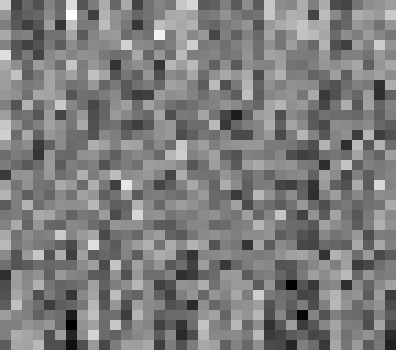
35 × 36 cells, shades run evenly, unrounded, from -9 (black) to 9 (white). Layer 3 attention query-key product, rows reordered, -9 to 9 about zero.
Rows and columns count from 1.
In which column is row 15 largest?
17
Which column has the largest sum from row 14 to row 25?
9
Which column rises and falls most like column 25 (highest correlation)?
7
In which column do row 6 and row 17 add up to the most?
1
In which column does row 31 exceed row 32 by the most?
28
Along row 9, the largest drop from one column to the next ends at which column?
21
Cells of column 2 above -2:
27
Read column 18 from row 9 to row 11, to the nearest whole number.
0 0 -1
